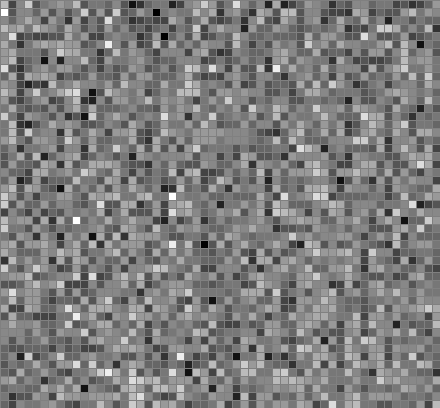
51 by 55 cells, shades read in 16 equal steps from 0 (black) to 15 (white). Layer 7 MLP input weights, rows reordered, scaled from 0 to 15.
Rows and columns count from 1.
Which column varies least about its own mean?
29
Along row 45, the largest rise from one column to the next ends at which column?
4
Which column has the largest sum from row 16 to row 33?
40
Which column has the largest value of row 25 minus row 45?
36
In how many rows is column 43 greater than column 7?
27
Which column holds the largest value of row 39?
9
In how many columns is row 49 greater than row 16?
26
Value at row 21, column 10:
5
